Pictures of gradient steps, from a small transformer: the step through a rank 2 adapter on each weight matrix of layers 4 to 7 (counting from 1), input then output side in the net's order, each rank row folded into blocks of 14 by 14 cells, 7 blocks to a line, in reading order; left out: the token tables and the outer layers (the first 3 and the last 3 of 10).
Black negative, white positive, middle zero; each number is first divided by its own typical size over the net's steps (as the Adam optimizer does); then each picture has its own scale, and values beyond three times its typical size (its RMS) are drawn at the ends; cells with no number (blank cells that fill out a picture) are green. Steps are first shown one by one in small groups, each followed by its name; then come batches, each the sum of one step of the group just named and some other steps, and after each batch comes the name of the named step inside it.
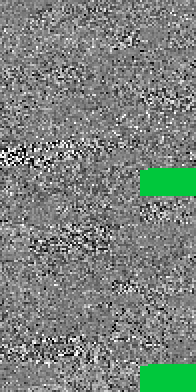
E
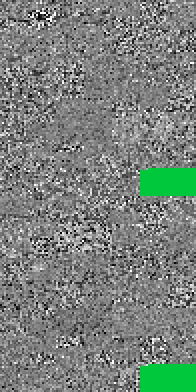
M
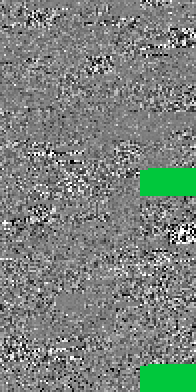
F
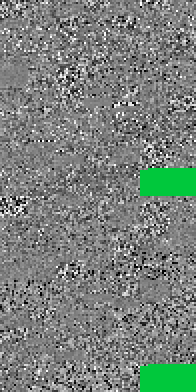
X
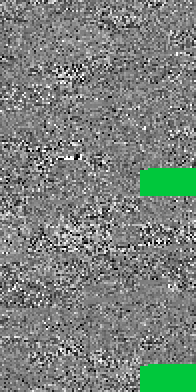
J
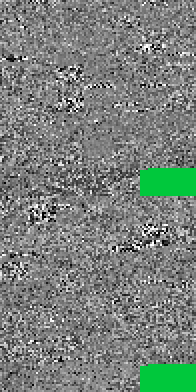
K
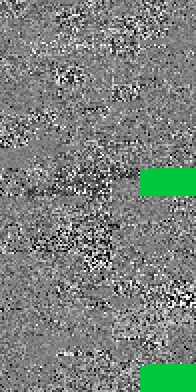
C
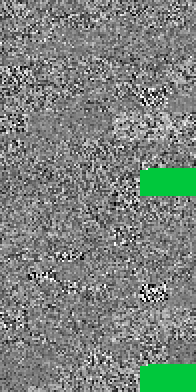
E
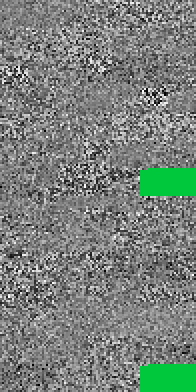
K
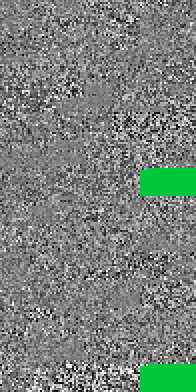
X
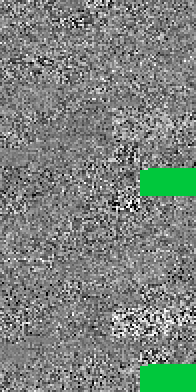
C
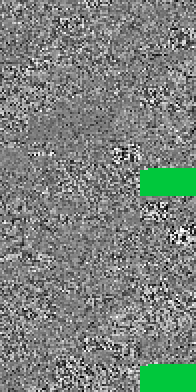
F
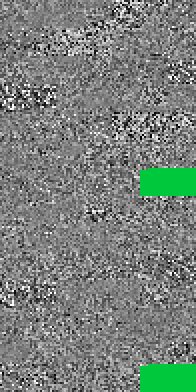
J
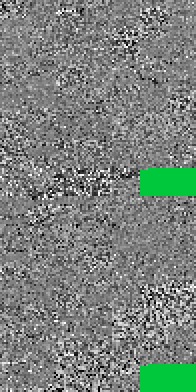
C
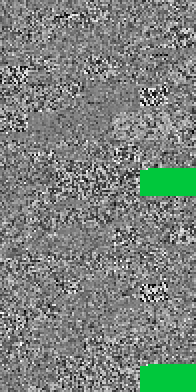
F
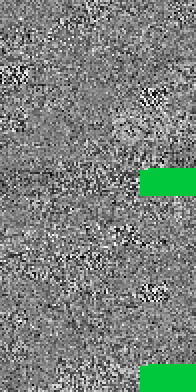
K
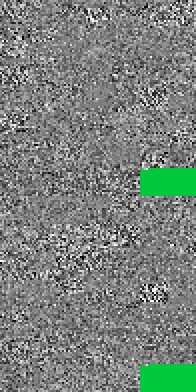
J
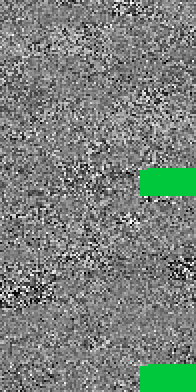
X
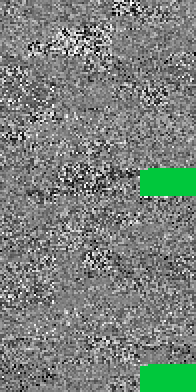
E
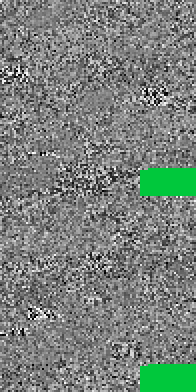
K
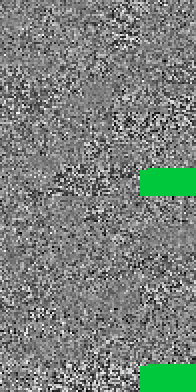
X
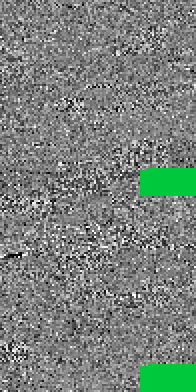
K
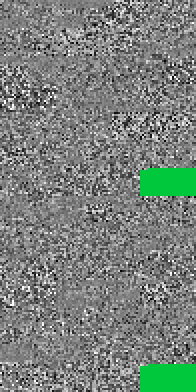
E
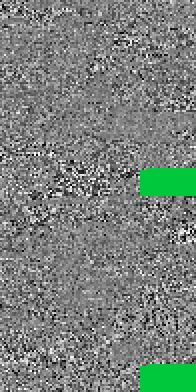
F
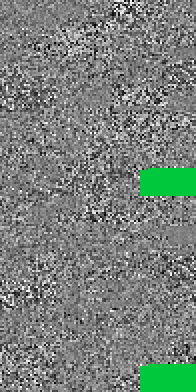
X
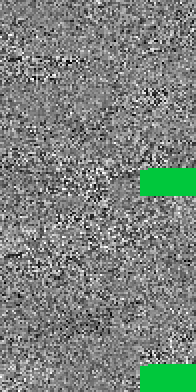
J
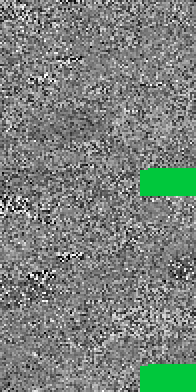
K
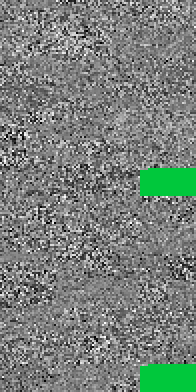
E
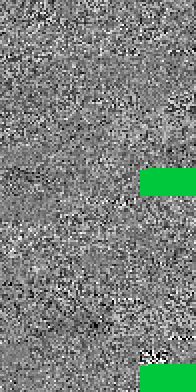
M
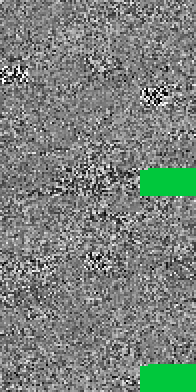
K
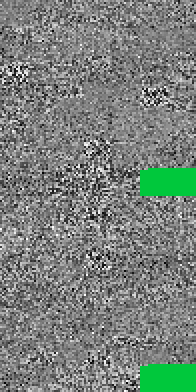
J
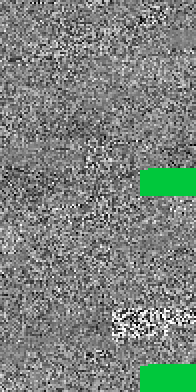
C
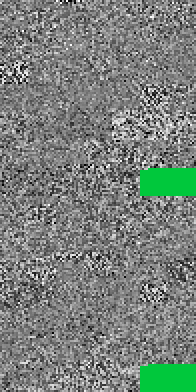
C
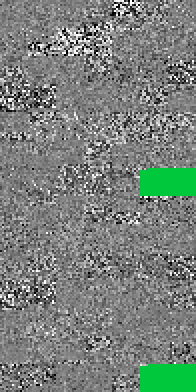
M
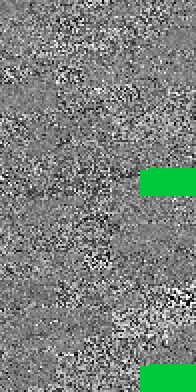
C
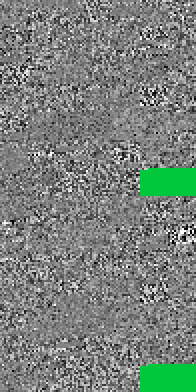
F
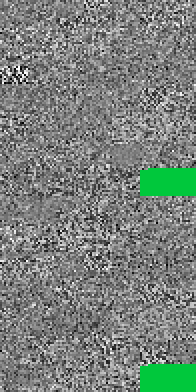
M
